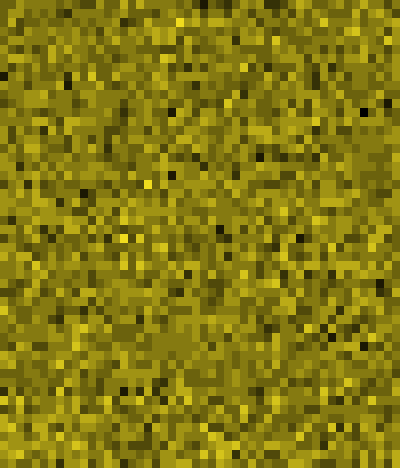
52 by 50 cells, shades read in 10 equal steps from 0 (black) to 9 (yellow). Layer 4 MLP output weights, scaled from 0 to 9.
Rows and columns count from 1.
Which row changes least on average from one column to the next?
40
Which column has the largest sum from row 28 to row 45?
10
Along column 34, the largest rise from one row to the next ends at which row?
9
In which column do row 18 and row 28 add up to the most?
21
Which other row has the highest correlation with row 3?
44
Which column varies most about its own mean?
16
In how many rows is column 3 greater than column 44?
24
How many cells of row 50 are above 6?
11
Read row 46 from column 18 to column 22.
5 5 6 7 5
